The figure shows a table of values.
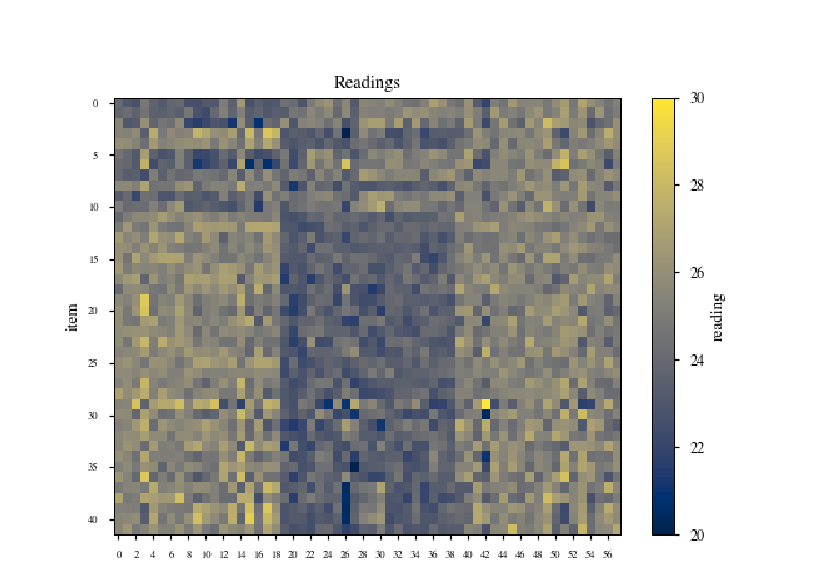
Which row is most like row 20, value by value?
23
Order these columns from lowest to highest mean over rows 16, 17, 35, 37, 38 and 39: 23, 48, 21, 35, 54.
35, 21, 23, 54, 48
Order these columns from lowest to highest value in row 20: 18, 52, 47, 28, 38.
28, 38, 18, 52, 47
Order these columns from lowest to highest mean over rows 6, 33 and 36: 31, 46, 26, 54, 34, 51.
34, 31, 46, 26, 54, 51
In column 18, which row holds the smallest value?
6
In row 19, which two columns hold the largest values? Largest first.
3, 14
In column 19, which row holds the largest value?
2
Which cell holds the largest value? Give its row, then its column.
29, 42
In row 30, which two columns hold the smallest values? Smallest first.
42, 27
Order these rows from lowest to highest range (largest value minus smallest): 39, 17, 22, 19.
22, 17, 19, 39
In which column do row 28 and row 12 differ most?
17
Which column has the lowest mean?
20
